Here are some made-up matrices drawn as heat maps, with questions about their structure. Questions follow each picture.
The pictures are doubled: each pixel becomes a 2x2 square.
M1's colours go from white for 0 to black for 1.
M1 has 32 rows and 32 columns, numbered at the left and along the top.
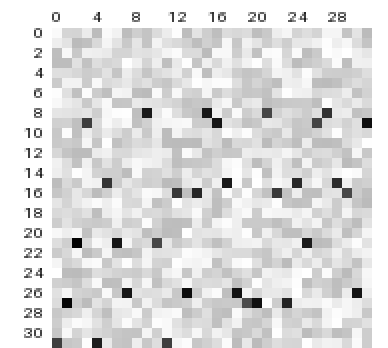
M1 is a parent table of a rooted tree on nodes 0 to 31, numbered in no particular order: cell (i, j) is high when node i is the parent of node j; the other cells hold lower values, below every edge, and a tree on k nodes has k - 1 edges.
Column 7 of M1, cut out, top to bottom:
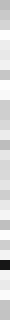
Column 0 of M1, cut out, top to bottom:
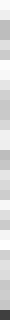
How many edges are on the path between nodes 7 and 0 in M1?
4
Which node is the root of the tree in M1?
8
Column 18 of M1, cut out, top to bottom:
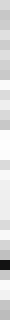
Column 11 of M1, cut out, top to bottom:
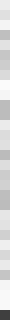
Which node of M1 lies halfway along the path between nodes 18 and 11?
9
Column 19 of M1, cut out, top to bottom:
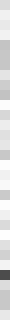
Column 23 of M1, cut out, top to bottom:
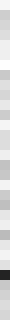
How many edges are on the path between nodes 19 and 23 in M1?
2
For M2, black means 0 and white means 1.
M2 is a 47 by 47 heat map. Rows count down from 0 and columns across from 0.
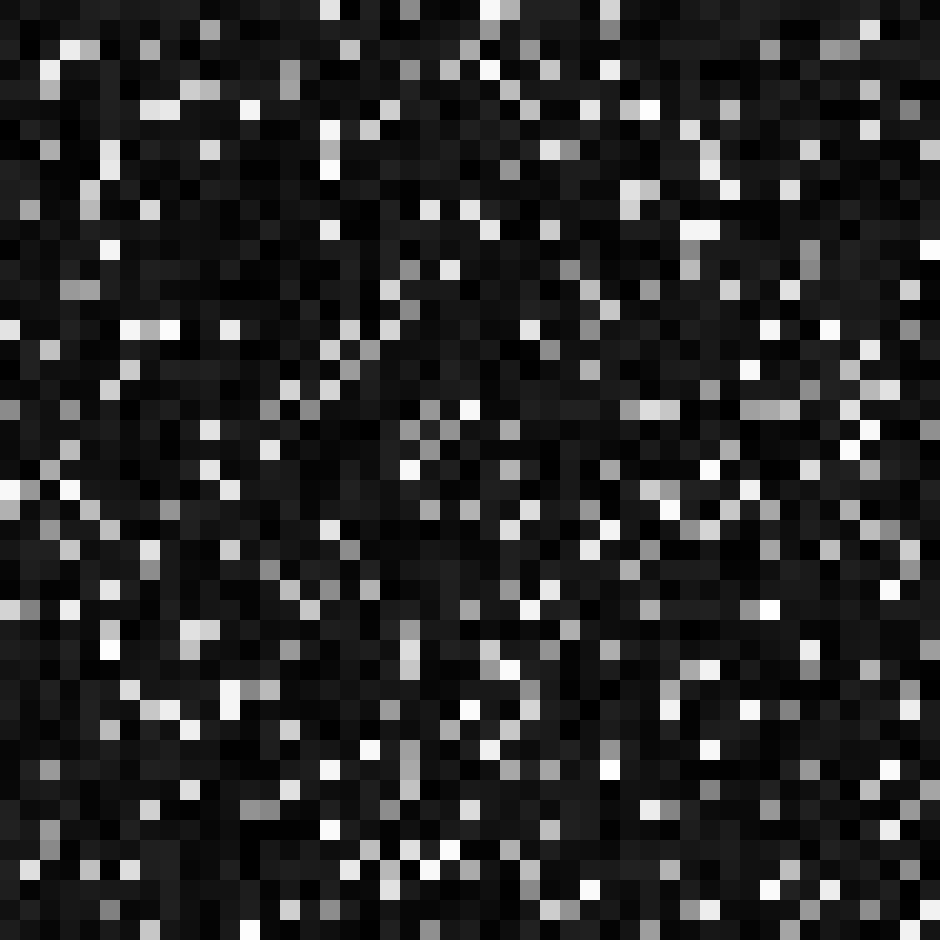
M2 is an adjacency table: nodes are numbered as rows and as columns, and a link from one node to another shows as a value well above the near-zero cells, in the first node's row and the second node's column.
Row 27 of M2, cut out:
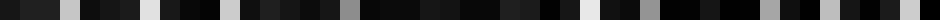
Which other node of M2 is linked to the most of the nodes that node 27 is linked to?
node 16
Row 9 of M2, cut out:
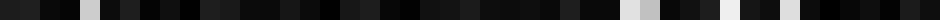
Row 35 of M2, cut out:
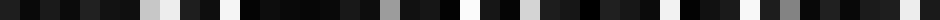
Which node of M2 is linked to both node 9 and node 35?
node 39
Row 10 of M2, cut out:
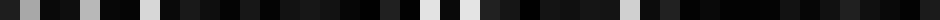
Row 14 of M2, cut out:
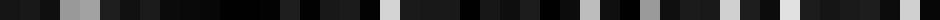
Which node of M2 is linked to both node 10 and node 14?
node 4
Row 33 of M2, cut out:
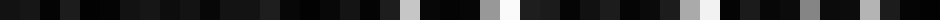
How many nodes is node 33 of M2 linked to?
7
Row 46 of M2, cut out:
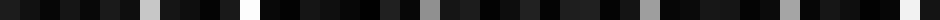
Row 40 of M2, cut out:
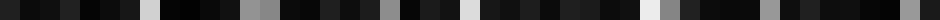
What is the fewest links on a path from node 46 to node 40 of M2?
2
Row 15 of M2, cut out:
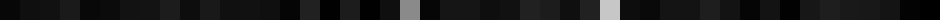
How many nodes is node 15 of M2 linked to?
2
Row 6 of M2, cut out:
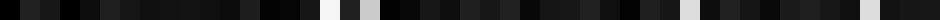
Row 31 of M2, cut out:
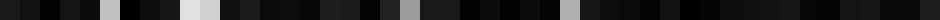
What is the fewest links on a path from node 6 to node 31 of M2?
4
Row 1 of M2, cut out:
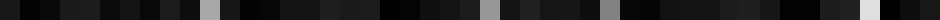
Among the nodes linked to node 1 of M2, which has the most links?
node 43
